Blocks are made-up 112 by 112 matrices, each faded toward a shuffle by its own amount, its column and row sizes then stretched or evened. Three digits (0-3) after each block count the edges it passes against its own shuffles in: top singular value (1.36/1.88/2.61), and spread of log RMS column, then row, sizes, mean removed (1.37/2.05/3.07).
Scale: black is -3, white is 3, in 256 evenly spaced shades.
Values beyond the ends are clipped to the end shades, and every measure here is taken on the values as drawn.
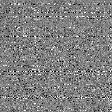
2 1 3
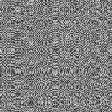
3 1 1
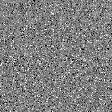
1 0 1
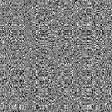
3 2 1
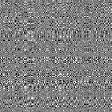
3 2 3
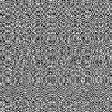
3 0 2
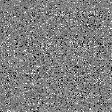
1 2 2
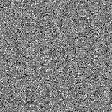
2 0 0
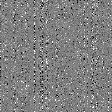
1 3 0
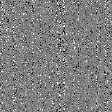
0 3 1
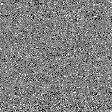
1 1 2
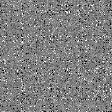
0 2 2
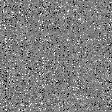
0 2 1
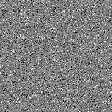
2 0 0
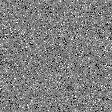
0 0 1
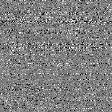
1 0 3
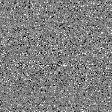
1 0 2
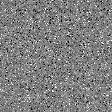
0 1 1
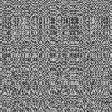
3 1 1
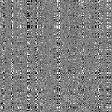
3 3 2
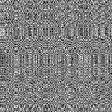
3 0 1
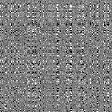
3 3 2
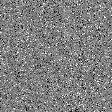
0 1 0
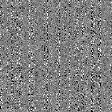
1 3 1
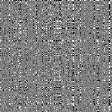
3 3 2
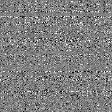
1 2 3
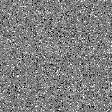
1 1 1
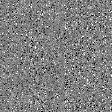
1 2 0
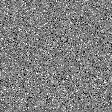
0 0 1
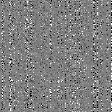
2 3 1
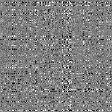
2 3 3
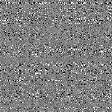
2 2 3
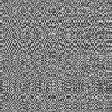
3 0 3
